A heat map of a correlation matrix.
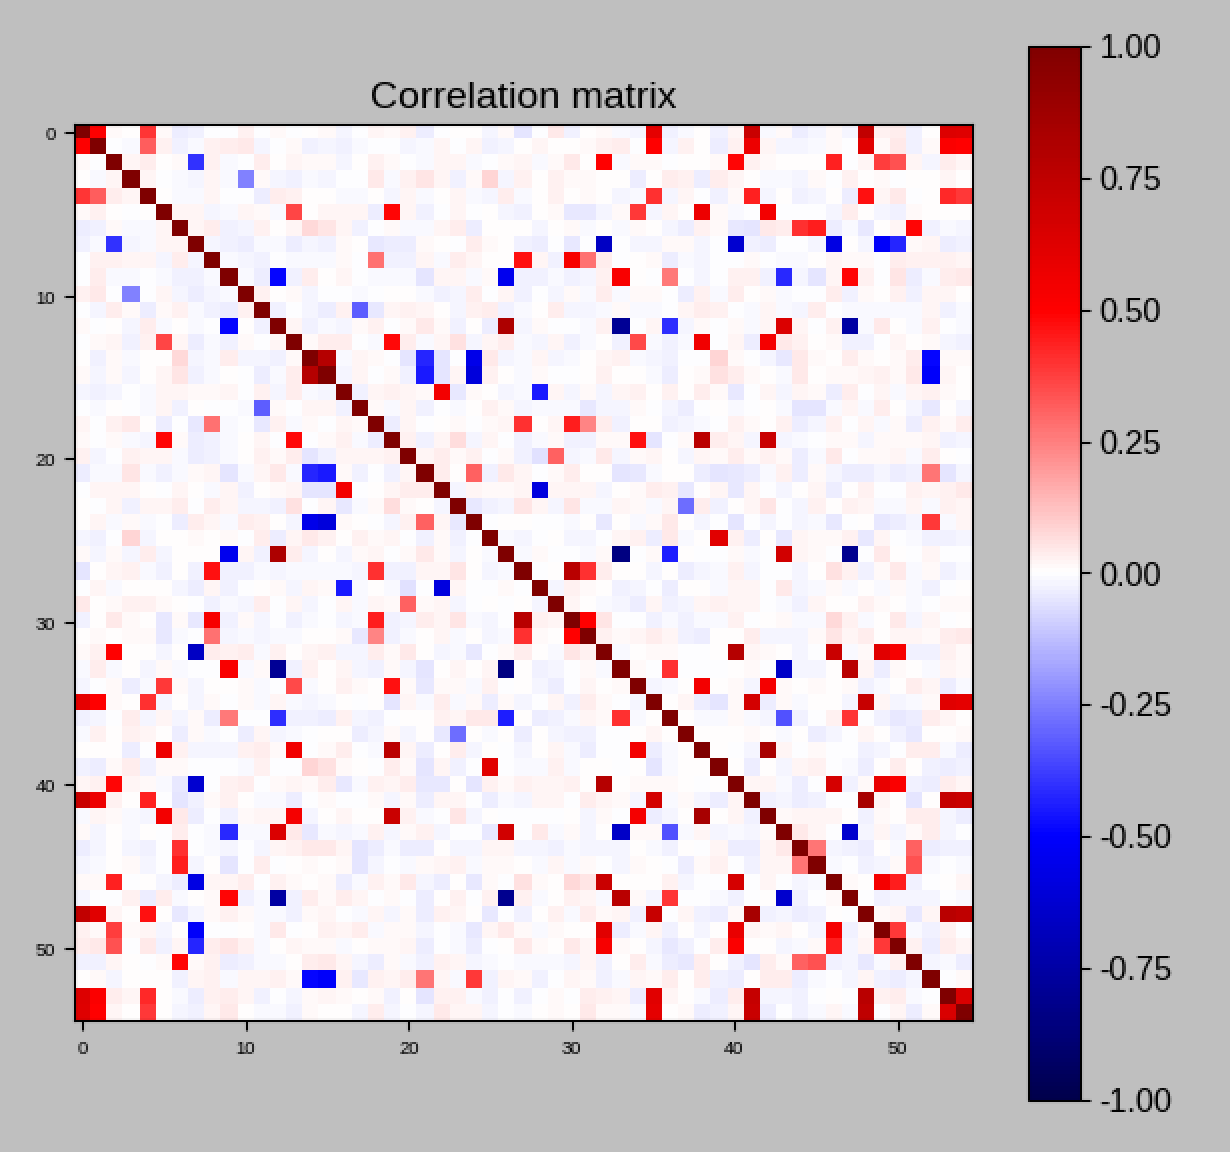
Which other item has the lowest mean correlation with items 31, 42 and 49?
7
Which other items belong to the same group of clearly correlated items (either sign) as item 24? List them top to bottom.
14, 15, 21, 52
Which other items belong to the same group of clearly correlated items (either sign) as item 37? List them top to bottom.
23
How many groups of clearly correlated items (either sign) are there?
13
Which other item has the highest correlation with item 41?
48
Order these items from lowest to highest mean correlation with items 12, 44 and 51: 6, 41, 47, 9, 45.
47, 9, 41, 45, 6
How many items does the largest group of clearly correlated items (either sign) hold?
8
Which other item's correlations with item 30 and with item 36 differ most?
27
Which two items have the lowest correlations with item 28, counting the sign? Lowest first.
22, 16
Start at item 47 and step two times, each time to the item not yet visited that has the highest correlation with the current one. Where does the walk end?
9
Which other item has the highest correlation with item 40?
32
